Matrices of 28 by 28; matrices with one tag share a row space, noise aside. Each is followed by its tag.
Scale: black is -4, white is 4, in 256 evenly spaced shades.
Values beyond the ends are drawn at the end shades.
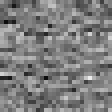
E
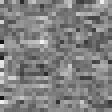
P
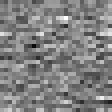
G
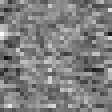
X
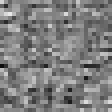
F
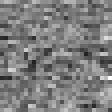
F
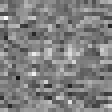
F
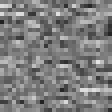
G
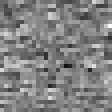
X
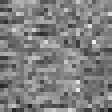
E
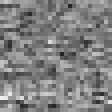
X
